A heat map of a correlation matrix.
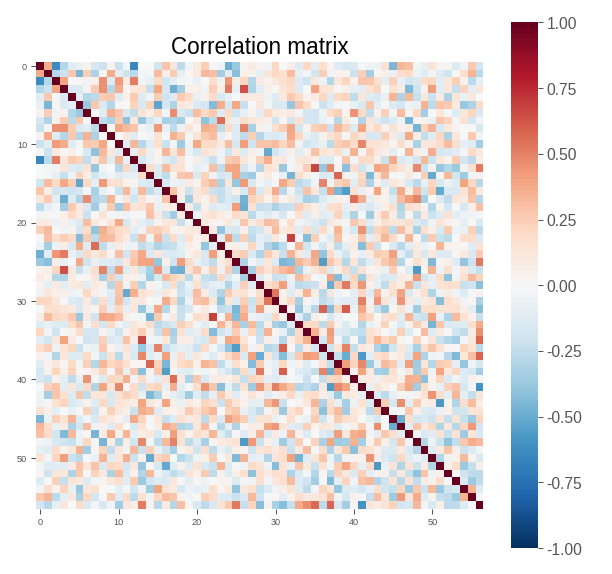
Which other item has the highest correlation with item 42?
50
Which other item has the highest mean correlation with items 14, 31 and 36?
39
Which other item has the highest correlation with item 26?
3
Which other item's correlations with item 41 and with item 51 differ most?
30
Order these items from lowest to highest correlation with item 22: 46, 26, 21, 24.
46, 21, 26, 24
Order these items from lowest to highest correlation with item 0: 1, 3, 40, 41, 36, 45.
45, 3, 40, 41, 36, 1
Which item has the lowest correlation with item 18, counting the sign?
26
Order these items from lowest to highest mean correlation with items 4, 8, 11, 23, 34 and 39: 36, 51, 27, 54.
54, 27, 51, 36
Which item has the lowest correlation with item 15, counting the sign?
5
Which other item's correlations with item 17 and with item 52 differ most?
48
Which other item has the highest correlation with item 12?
2
